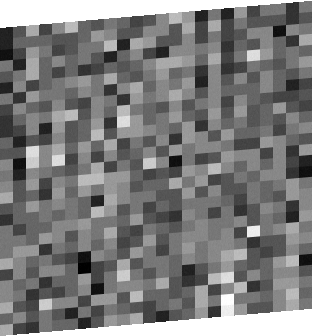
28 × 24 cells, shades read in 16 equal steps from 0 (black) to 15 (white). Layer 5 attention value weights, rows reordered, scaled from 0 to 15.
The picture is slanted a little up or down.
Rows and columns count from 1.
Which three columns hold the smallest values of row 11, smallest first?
2, 16, 4
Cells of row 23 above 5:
15
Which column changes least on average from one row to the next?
21
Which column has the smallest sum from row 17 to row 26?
14
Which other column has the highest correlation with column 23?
18
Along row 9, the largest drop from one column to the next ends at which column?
7
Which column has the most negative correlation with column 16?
13
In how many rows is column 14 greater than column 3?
12
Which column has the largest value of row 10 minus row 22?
10
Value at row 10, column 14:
9
